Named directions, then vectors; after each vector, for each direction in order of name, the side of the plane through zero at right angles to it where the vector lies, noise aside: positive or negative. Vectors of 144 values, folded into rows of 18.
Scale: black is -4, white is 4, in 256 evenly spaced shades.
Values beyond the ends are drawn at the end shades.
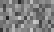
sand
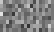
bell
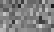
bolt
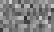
positive, negative, positive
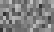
positive, negative, positive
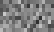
negative, positive, negative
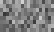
positive, negative, negative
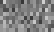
negative, positive, positive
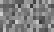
positive, positive, positive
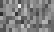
negative, negative, positive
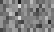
negative, negative, positive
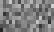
positive, negative, positive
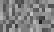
positive, positive, positive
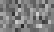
positive, positive, negative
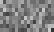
positive, negative, negative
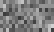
positive, negative, negative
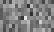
negative, negative, negative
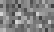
positive, positive, negative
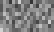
negative, positive, negative
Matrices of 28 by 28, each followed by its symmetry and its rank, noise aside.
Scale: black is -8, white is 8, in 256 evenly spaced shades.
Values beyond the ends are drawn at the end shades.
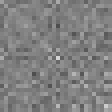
symmetric, rank three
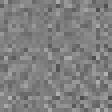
antisymmetric, rank four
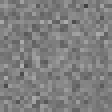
symmetric, rank six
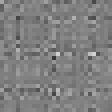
no symmetry, rank four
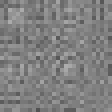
symmetric, rank four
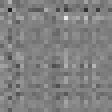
no symmetry, rank three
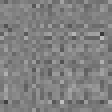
no symmetry, rank three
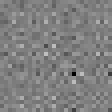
symmetric, rank three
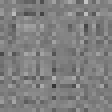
no symmetry, rank three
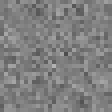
antisymmetric, rank six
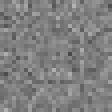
antisymmetric, rank six
